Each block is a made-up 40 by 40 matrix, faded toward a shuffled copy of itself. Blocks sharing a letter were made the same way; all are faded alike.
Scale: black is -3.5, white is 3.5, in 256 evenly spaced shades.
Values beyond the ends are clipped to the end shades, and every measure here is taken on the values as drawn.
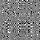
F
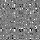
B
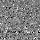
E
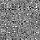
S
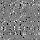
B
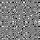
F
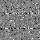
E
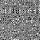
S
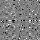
B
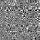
S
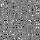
B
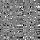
F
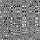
F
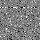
E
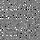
B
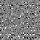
B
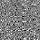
S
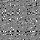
B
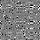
F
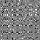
F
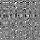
F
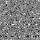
E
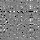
B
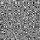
S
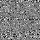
E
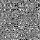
S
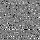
E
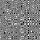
F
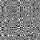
F
